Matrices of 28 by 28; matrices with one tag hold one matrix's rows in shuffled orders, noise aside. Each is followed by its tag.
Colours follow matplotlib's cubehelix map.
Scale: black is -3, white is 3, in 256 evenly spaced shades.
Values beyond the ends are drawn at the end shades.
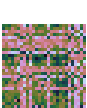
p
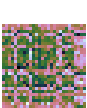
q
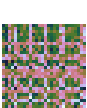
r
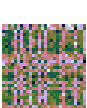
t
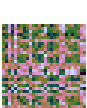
r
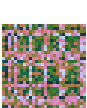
r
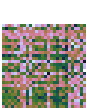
p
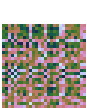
r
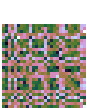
r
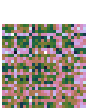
q
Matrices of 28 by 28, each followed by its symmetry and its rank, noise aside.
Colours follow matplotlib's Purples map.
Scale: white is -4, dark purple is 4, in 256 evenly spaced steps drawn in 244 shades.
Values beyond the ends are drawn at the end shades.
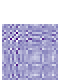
symmetric, rank two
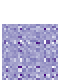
antisymmetric, rank two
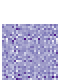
antisymmetric, rank four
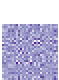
no symmetry, rank four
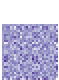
no symmetry, rank three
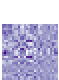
no symmetry, rank three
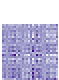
antisymmetric, rank two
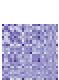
symmetric, rank two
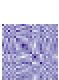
symmetric, rank three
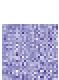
no symmetry, rank four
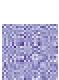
symmetric, rank three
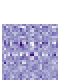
no symmetry, rank three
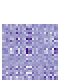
no symmetry, rank two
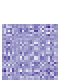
symmetric, rank three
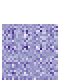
no symmetry, rank four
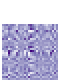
antisymmetric, rank two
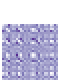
symmetric, rank two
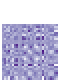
symmetric, rank three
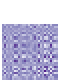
no symmetry, rank two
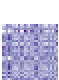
no symmetry, rank two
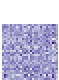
no symmetry, rank four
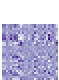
no symmetry, rank three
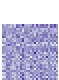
antisymmetric, rank four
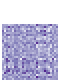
antisymmetric, rank four
